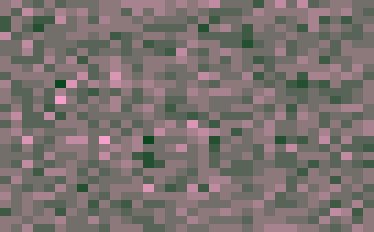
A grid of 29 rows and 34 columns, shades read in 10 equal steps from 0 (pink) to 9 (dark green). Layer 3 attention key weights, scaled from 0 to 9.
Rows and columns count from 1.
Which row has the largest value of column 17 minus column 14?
24
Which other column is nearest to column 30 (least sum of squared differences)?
32
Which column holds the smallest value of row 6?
3
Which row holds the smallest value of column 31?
27
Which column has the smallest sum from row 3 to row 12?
11
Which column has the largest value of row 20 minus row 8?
14
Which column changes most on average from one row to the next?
6
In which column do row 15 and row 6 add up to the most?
23
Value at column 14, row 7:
5
